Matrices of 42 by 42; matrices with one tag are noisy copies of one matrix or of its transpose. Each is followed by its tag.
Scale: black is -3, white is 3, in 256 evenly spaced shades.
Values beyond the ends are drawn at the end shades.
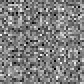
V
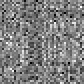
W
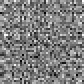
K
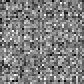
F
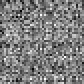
F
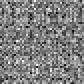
V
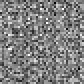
V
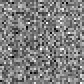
V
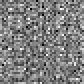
V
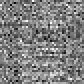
W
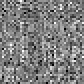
W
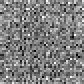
K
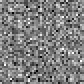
V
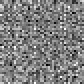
K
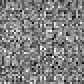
F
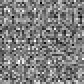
V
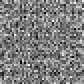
K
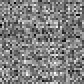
W
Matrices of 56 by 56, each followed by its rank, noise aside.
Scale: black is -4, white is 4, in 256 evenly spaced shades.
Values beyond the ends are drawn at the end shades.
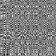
four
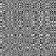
three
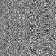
eight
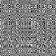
four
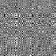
four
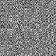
six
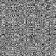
eight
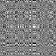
three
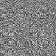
eight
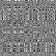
four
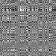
three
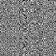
eight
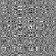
four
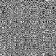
eight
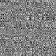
eight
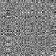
six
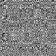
eight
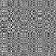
three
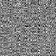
eight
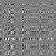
three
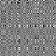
four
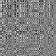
four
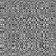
four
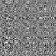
six
